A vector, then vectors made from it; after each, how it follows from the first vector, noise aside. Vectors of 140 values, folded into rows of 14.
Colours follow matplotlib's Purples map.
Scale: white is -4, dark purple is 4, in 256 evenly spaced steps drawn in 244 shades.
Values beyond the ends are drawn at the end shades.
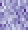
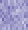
reversed, shrunk.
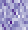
wrapped around.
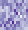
wrapped around.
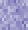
reversed, negated, shrunk.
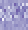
reversed, negated, partly zeroed.
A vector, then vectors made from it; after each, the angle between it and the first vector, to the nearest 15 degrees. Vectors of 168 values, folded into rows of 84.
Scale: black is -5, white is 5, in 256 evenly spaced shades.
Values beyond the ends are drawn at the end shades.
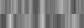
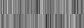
60 degrees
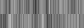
45 degrees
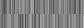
75 degrees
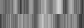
60 degrees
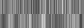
45 degrees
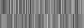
105 degrees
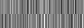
90 degrees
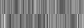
120 degrees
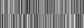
75 degrees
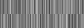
105 degrees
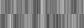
30 degrees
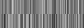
75 degrees
